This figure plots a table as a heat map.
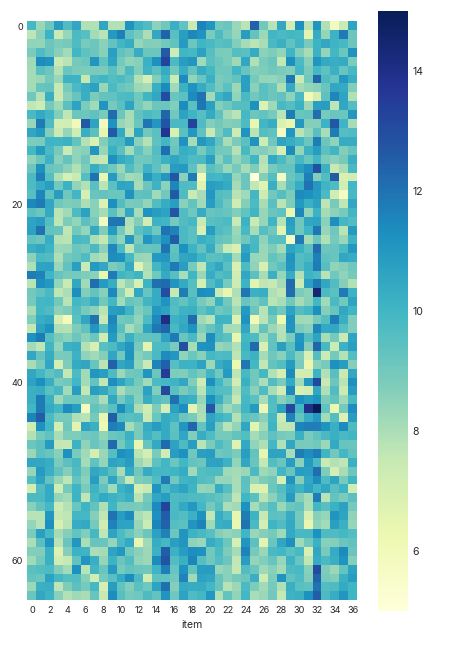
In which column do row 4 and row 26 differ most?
7
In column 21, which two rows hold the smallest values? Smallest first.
30, 64
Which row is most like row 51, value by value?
14
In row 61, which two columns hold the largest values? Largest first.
32, 15
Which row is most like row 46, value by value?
5
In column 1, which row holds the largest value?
44
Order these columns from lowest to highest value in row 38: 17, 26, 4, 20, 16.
26, 20, 4, 16, 17
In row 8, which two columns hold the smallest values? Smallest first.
31, 32
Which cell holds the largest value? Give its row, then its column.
43, 32
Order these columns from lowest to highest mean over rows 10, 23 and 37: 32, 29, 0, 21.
21, 0, 29, 32
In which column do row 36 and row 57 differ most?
25
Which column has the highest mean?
15
